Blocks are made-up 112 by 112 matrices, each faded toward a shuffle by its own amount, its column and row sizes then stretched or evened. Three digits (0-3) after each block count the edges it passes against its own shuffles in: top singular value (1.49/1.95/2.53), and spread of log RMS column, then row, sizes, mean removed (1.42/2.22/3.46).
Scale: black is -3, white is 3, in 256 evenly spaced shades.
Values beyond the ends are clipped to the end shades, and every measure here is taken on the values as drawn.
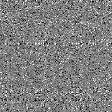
2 1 1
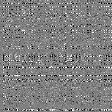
3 2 3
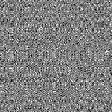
3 0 1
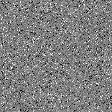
1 1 0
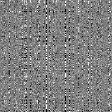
2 3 1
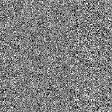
1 2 0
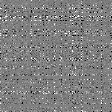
1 2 3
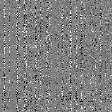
2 3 2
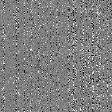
0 3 0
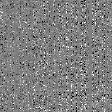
0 3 1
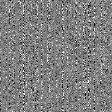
1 3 0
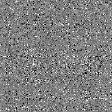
0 2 2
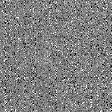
2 2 0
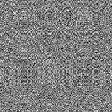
3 0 1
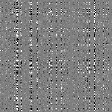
3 3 2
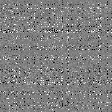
0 2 3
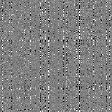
3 3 1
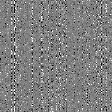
3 3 0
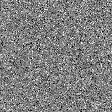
0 0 0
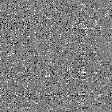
1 2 2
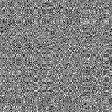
3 0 1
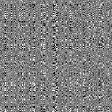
3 3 2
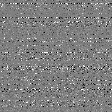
0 1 3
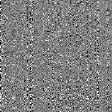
1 3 2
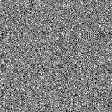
2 0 0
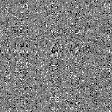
2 2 1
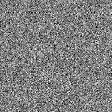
1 0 1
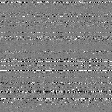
3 0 3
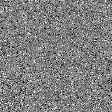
0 1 1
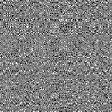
3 1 2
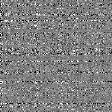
0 2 3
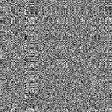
3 2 1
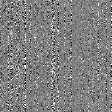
2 3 0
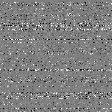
1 0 3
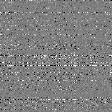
2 1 3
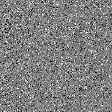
0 1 1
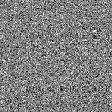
2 0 0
